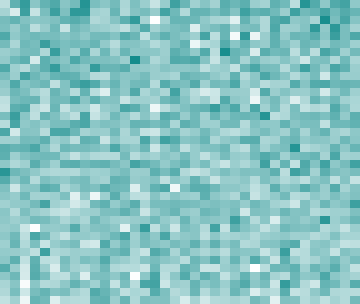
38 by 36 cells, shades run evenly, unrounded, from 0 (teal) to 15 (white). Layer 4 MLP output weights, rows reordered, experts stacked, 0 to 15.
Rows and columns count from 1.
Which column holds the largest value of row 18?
11
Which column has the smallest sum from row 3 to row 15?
34
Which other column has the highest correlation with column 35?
9
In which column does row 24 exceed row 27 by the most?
18
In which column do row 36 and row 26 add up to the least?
36
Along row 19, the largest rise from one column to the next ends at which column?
31
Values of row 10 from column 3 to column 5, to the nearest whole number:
3 6 7
